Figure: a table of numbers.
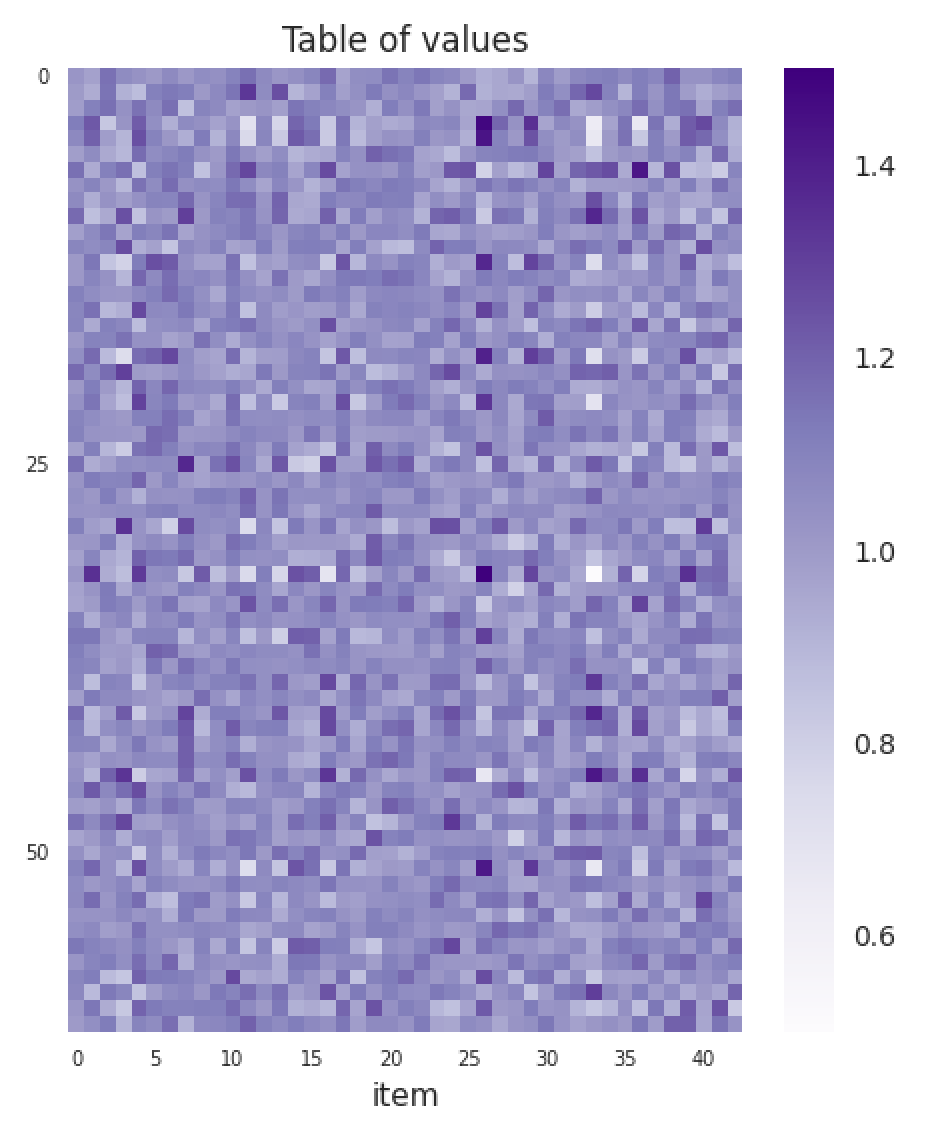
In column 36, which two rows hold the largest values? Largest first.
6, 45
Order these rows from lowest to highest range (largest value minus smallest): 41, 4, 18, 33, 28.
28, 33, 41, 18, 4
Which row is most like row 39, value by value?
59
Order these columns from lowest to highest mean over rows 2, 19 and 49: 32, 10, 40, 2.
10, 32, 40, 2
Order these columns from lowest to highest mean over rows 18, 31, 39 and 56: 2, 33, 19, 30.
33, 2, 19, 30
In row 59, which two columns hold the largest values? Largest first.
33, 16
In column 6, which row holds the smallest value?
29
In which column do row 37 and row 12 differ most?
26
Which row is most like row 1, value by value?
8
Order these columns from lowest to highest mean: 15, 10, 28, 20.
28, 15, 20, 10
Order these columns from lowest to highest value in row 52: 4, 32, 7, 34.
4, 7, 34, 32
